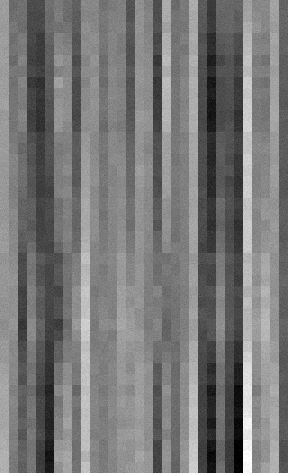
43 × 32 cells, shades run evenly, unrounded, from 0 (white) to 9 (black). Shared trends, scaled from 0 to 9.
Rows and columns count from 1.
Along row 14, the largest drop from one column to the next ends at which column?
28
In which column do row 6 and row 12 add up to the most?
24
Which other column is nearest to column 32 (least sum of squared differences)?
26
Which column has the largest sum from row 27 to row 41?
27
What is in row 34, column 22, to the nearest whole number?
3
